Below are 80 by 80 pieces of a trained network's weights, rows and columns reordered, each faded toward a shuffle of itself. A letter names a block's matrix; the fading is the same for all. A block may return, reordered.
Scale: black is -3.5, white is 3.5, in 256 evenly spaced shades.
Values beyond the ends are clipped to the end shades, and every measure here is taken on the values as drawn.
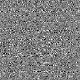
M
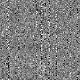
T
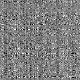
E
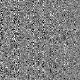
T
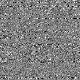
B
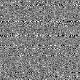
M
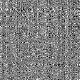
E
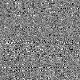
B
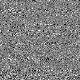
B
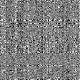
E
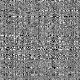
E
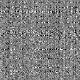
E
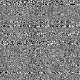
M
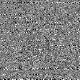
B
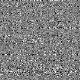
B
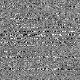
M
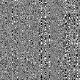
T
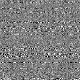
M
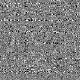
B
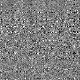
B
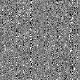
T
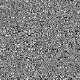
M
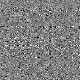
B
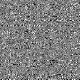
M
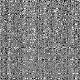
E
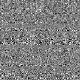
M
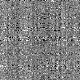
E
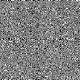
B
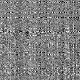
E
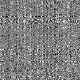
E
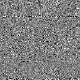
B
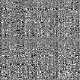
E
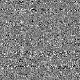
B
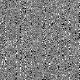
T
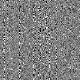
T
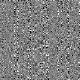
T
